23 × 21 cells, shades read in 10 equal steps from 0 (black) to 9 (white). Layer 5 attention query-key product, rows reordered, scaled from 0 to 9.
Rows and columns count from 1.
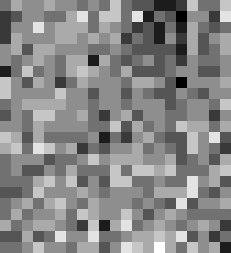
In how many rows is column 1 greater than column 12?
7
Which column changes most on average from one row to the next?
17
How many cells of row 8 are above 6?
1
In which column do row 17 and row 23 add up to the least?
21
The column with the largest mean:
4
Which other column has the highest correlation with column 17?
6
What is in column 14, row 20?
3
